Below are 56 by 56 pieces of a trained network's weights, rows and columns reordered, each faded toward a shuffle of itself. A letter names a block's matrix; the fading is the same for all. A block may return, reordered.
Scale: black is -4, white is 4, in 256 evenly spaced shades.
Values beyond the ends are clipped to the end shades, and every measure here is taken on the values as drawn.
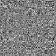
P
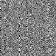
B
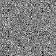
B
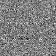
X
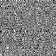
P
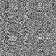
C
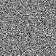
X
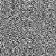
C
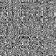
P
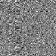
P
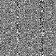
B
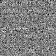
X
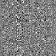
B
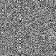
C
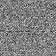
X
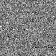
X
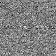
X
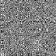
P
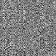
C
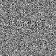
X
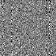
B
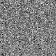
X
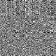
P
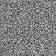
C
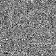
X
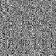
C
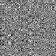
P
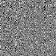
B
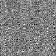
P
